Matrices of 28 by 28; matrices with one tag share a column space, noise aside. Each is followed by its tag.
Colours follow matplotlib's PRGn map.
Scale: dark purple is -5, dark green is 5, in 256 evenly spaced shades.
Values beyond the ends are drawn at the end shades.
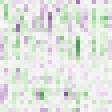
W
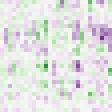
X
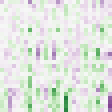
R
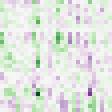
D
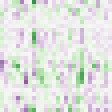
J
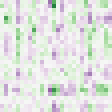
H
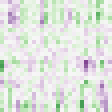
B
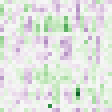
W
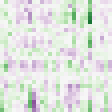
B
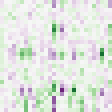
R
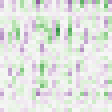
X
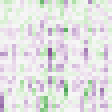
R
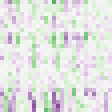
D
